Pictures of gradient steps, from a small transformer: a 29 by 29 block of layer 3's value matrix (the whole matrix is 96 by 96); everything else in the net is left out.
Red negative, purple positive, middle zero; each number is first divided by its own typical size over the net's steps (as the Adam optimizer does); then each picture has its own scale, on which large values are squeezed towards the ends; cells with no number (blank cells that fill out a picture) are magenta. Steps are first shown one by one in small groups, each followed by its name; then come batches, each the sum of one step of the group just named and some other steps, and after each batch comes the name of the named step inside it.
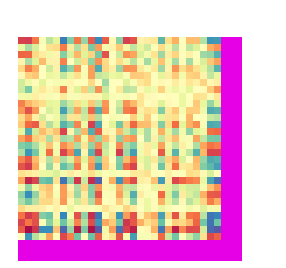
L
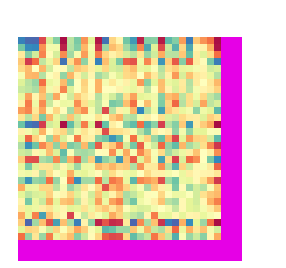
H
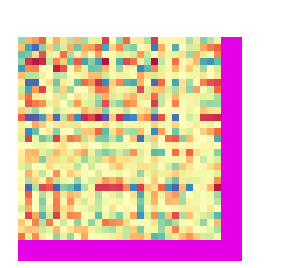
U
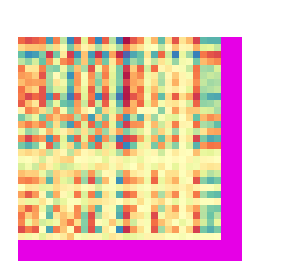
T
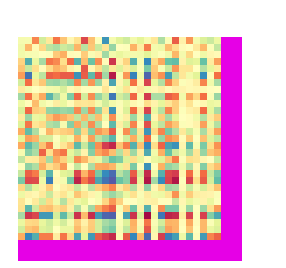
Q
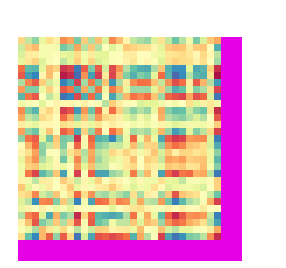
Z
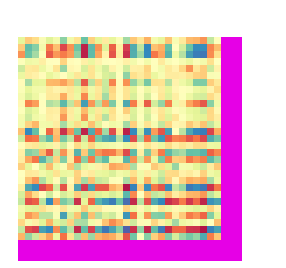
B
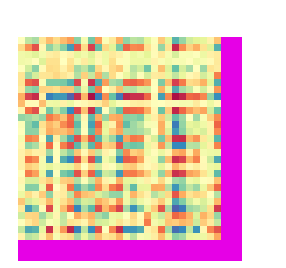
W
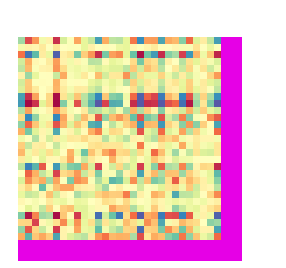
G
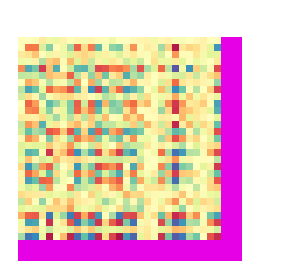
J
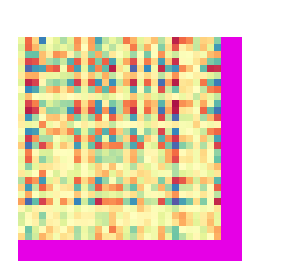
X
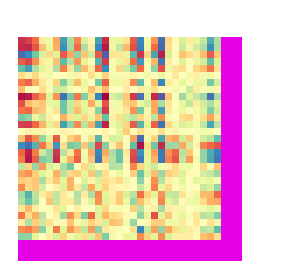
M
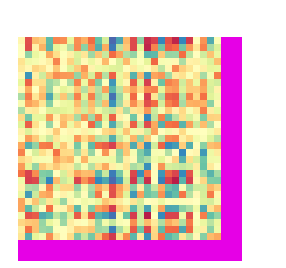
Q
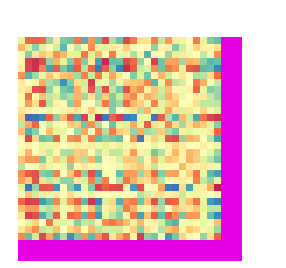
U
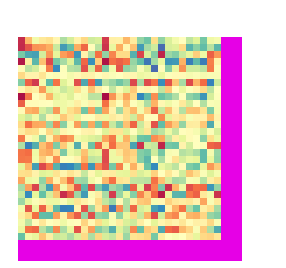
M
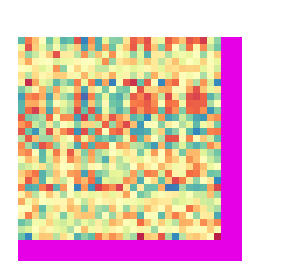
X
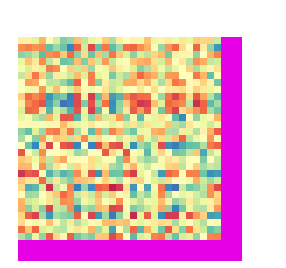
W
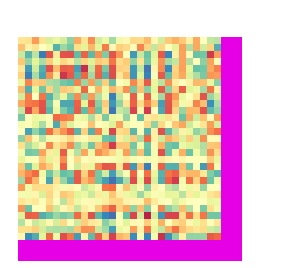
Q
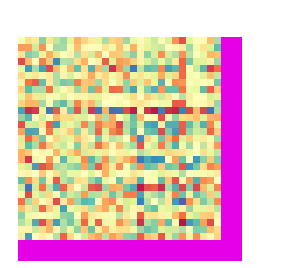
X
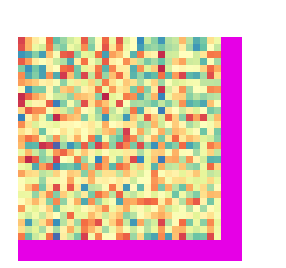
M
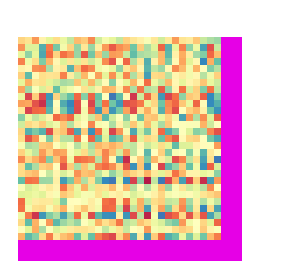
Q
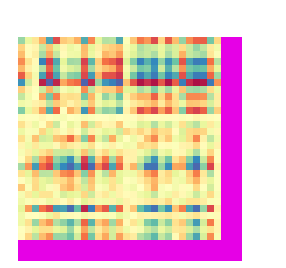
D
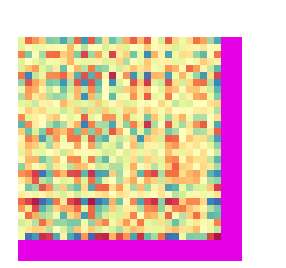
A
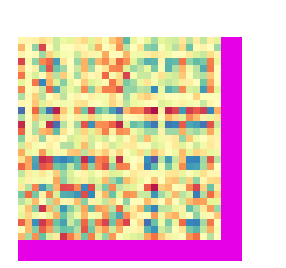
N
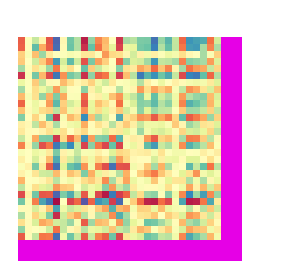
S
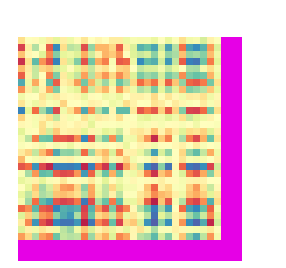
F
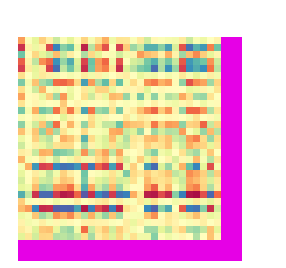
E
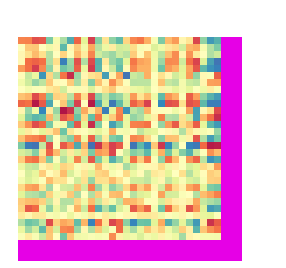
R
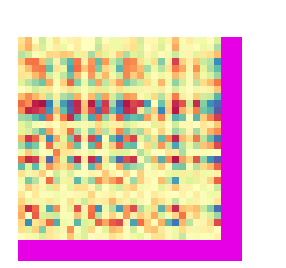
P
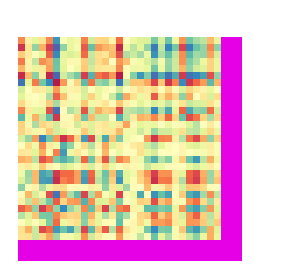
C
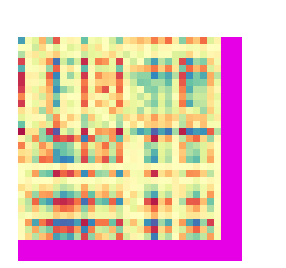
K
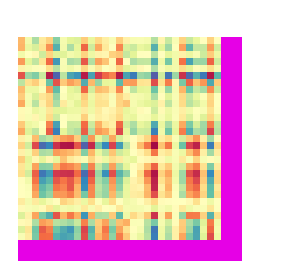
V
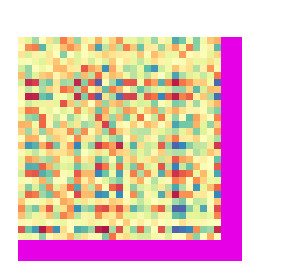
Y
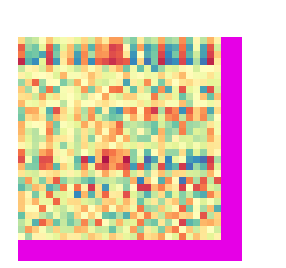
N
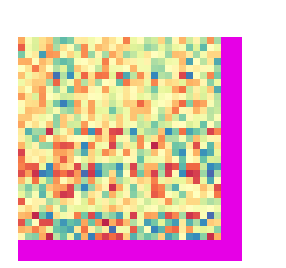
V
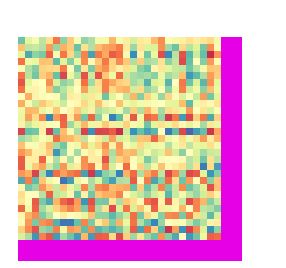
K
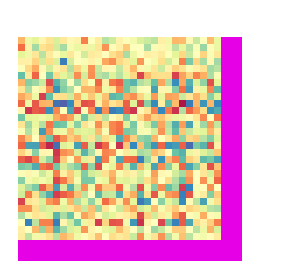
P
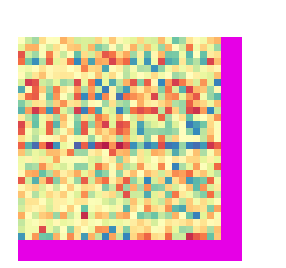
Y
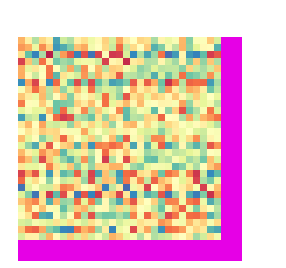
C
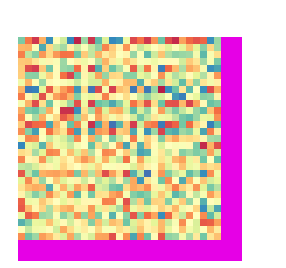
R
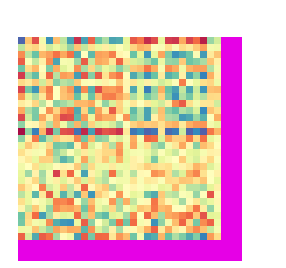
K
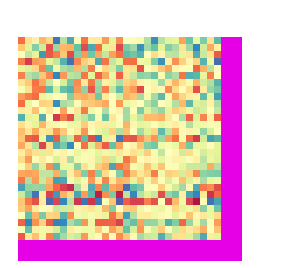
S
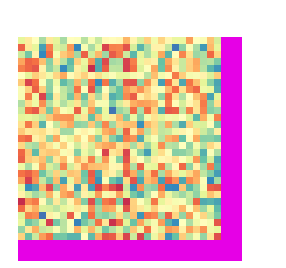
A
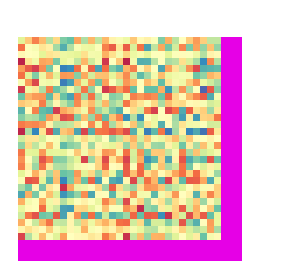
N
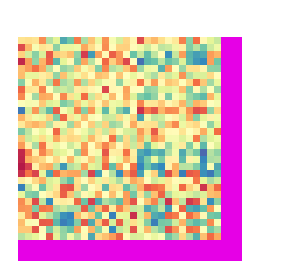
F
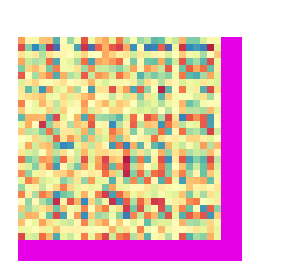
S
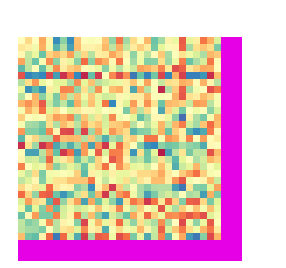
S
